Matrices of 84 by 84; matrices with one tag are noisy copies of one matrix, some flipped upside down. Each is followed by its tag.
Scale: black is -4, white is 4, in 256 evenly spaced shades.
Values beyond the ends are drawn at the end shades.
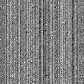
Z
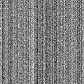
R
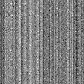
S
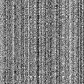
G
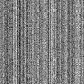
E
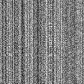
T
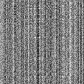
G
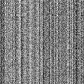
S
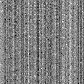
G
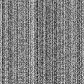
R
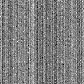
R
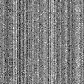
E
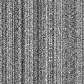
T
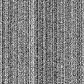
R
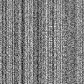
T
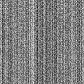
R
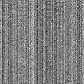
R
